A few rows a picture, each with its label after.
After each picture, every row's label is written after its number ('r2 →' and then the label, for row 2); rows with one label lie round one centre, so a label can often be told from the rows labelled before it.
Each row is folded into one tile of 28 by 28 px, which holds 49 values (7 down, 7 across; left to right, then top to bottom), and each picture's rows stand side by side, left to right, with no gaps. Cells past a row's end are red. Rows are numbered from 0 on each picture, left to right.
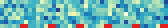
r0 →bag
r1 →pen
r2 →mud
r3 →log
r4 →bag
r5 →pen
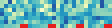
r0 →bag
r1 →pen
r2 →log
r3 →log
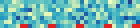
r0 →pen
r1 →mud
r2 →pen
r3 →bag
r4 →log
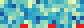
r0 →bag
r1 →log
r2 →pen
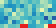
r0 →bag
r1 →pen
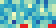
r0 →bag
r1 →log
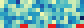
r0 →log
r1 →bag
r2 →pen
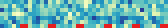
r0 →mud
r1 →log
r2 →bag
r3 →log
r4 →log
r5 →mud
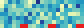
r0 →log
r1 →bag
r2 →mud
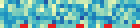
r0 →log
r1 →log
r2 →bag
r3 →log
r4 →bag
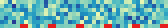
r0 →bag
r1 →log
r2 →bag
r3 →bag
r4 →pen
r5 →bag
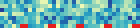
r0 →mud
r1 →pen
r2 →log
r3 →pen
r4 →pen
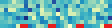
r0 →pen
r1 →mud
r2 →mud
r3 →pen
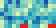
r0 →log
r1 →log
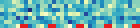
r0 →pen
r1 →mud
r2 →mud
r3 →log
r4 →log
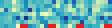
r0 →pen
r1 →mud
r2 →log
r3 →pen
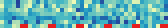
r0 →log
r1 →log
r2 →pen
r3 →log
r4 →bag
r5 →pen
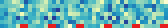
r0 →pen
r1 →pen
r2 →mud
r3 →pen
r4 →bag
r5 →bag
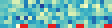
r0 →pen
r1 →bag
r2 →mud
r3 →log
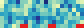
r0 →log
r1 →log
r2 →bag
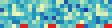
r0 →mud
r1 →pen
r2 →bag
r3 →mud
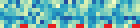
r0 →log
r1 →bag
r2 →log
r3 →log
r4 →log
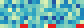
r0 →bag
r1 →pen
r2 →bag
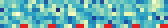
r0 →mud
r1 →log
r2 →mud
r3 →log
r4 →mud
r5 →pen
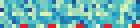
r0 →mud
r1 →mud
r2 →log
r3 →mud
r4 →pen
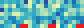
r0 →mud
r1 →log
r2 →log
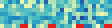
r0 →log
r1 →log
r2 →pen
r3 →mud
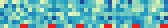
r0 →bag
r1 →pen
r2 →mud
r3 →pen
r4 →log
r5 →pen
